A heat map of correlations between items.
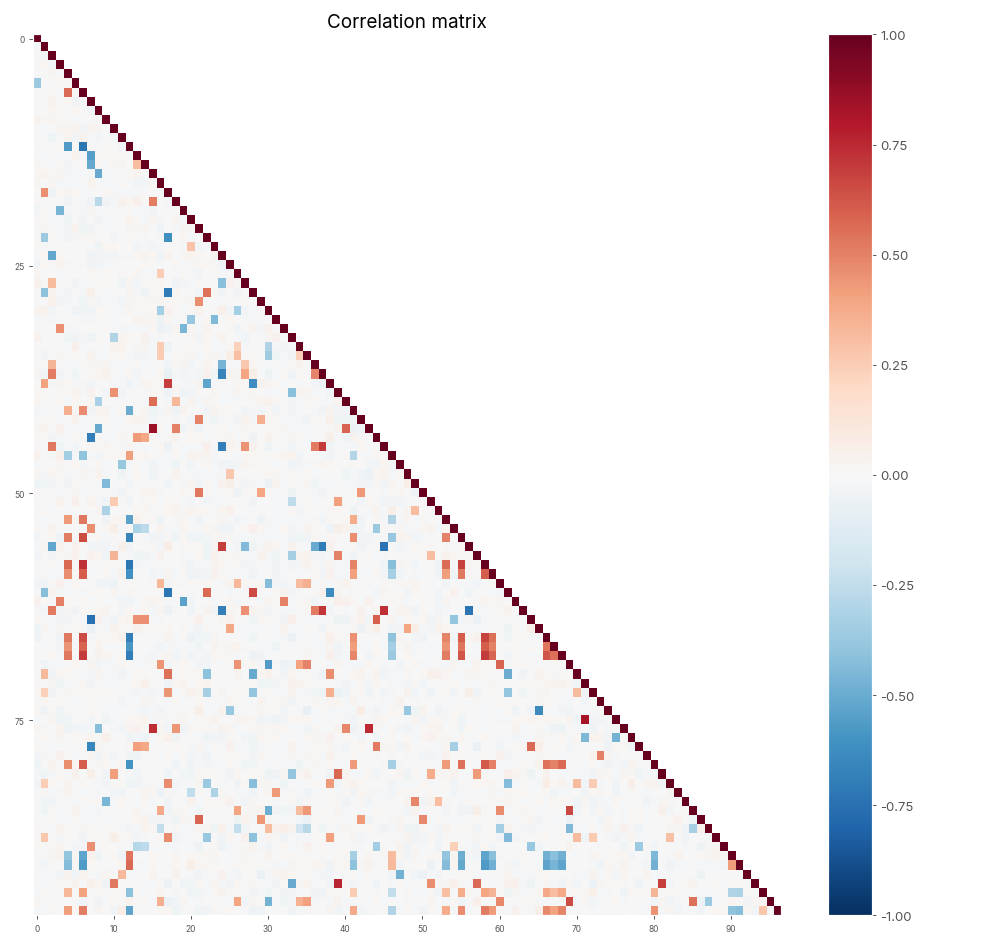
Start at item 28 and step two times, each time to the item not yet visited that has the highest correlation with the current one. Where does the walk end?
22
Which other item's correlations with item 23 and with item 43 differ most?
15
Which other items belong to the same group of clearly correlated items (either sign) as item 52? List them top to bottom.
9, 49, 84
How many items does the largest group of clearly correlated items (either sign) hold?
17
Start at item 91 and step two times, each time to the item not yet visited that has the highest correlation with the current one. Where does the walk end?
90
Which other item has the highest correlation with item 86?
21
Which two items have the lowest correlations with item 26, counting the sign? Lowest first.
30, 87
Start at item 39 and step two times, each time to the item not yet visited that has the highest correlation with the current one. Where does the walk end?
81
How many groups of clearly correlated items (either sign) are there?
16
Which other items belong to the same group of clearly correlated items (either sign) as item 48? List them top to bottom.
25, 65, 74
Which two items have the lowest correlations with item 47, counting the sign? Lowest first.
92, 11
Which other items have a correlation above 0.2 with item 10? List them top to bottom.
39, 51, 57, 81, 93
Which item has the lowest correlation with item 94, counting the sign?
12
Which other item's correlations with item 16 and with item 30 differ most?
69
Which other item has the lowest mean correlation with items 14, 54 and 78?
7
